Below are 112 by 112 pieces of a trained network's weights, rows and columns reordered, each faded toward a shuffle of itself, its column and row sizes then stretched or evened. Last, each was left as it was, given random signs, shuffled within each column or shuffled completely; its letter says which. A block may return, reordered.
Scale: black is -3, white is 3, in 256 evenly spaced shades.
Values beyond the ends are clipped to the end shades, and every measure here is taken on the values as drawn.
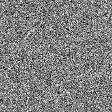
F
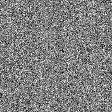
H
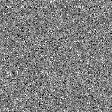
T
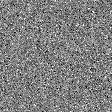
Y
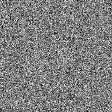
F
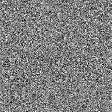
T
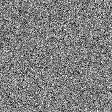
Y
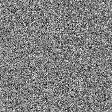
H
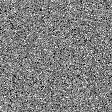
Y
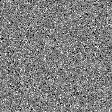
H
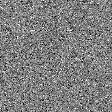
F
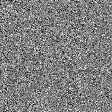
H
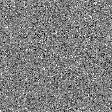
F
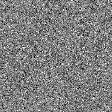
F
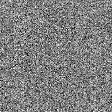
T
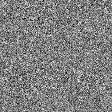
F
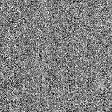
T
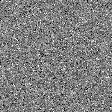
H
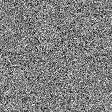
Y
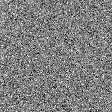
Y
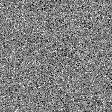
Y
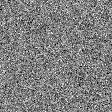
Y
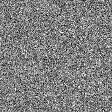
Y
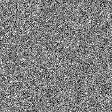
F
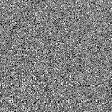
T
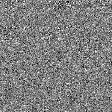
F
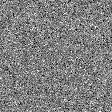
Y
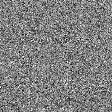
F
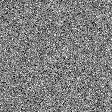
Y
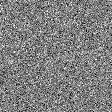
Y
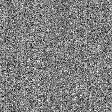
H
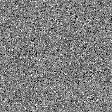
F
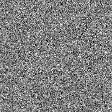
F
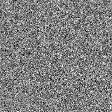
F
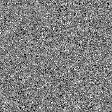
F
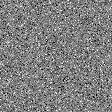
Y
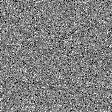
H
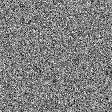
Y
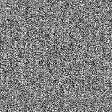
T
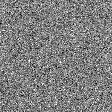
Y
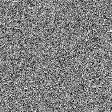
H
